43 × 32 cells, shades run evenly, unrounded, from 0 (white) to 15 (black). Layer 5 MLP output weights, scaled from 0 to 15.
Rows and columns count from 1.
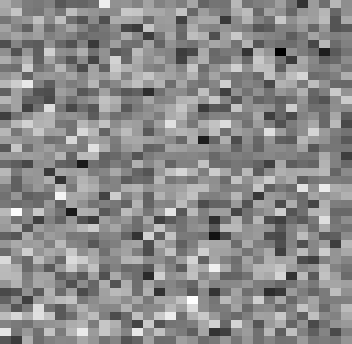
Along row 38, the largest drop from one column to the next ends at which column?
4
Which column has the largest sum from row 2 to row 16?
26
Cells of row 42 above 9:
6
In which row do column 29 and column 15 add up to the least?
40
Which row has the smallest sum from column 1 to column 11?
42
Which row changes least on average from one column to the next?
20
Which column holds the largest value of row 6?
9
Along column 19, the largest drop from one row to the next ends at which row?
19
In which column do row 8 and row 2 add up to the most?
27
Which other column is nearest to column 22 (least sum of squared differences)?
11
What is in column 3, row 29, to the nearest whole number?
10
